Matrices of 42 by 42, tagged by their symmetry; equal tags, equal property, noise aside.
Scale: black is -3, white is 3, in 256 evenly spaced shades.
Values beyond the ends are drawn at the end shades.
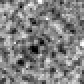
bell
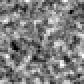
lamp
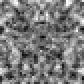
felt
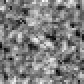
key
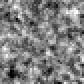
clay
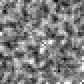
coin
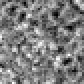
bell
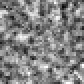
lamp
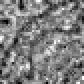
coin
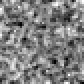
lamp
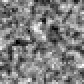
lamp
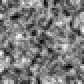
key
